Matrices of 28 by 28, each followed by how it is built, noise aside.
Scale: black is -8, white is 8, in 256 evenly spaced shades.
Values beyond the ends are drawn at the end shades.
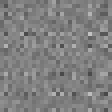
low rank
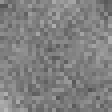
smooth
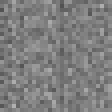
repeating rows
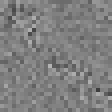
banded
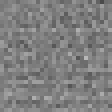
blocks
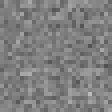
blocks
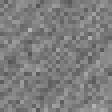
Hankel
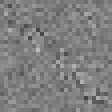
banded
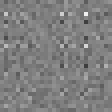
low rank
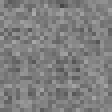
blocks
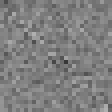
banded
